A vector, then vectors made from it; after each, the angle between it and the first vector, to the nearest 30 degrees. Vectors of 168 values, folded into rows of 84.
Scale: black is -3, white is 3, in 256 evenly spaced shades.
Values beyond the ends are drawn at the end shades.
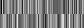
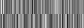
120 degrees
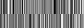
60 degrees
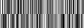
150 degrees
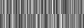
60 degrees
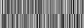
150 degrees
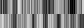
60 degrees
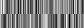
150 degrees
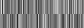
150 degrees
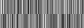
150 degrees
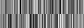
90 degrees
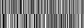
120 degrees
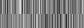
60 degrees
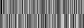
30 degrees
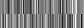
120 degrees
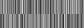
120 degrees
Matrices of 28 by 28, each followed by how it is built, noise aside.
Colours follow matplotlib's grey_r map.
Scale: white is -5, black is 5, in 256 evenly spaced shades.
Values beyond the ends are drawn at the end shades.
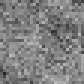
smooth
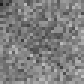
smooth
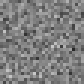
noise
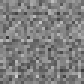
repeating columns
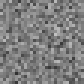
noise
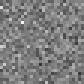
noise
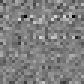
uneven rows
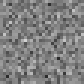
repeating columns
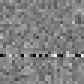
uneven rows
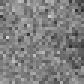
smooth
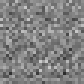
repeating columns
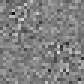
block diagonal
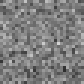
repeating columns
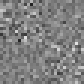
block diagonal
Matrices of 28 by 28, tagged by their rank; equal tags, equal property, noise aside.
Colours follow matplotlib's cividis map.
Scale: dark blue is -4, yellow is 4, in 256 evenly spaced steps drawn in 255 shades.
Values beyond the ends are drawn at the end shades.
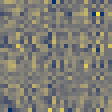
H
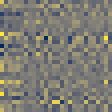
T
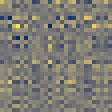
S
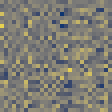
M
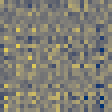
T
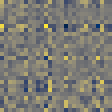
S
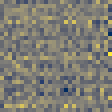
H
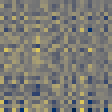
S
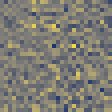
M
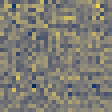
M
